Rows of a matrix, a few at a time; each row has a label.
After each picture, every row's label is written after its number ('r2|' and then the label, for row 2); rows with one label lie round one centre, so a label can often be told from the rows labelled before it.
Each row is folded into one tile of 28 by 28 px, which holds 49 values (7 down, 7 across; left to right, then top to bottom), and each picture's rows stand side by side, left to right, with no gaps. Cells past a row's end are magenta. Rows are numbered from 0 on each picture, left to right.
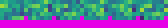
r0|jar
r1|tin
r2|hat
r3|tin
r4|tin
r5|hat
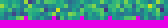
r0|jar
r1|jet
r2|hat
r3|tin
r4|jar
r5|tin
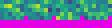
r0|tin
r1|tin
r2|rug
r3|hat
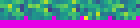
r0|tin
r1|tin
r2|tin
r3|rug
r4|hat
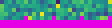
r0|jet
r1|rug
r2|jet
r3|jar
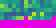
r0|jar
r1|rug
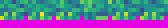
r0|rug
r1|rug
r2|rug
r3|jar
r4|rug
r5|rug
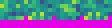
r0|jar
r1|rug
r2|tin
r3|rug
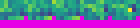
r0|jar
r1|jar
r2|jar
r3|tin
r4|tin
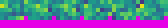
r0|jar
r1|tin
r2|tin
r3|jet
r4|hat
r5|jet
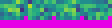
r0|tin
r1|jet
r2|tin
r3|hat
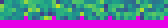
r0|jet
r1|jar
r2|jet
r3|tin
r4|hat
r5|hat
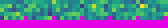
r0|hat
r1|jar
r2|hat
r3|tin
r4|hat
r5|jet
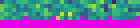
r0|jet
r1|tin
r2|rug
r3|tin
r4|jet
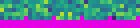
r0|hat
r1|tin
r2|rug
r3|jet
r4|hat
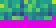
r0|jar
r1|jar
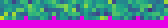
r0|rug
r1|jet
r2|tin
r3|jar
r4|jet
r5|hat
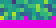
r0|rug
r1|tin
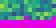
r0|jar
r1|hat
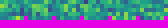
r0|jar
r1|tin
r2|tin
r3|jet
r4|rug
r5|hat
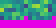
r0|hat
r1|tin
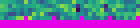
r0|jar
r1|rug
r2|tin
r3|tin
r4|hat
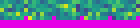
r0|hat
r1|rug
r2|tin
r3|rug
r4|hat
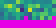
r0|tin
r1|hat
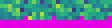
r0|tin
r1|rug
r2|jet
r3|jet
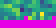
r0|tin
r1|rug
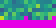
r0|rug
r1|hat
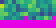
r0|jet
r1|jar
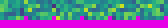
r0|jar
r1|hat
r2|rug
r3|hat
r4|hat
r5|tin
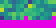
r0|hat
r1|jet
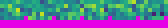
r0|tin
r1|rug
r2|hat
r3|tin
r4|tin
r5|jar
